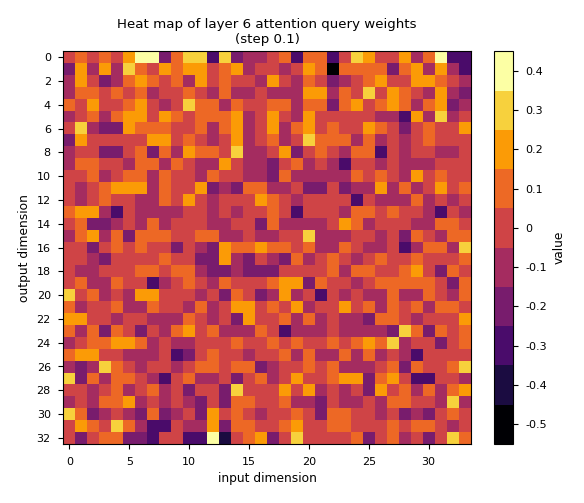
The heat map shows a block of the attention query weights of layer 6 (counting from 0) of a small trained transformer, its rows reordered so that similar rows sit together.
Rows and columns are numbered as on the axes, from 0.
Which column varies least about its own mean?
9
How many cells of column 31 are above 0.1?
6
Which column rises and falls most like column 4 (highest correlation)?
19
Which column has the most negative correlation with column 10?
32
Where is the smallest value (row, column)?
1, 22
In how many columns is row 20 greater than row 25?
14
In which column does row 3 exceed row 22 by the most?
25
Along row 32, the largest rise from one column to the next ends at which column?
12
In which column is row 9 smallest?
23
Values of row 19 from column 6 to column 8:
0 -0.3 -0.1
